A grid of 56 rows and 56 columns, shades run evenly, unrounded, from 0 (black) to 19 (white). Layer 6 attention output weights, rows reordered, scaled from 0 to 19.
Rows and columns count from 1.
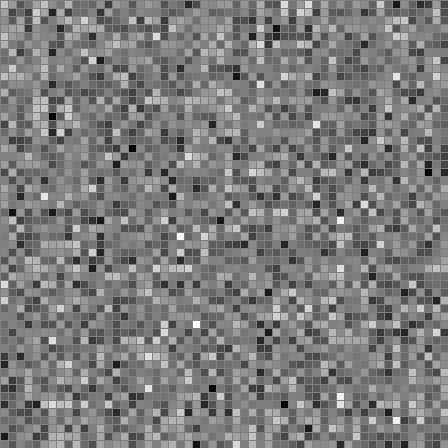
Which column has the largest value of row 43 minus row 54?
39
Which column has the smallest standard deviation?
31
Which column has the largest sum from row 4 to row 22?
33
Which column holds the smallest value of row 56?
25
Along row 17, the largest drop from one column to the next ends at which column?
7
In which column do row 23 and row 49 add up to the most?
19
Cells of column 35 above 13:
6
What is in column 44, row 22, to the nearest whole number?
4
